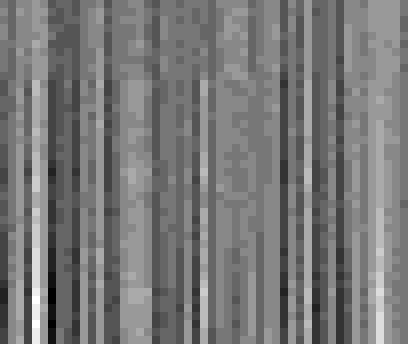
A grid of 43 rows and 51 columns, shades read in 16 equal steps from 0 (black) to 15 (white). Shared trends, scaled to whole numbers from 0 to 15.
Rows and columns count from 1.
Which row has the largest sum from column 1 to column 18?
2
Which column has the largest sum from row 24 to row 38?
5
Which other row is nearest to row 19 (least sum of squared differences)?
16
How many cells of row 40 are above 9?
5
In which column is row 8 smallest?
43
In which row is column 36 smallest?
37
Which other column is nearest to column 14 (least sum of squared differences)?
20
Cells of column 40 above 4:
23
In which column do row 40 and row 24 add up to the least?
7
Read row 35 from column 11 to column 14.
9 5 9 4
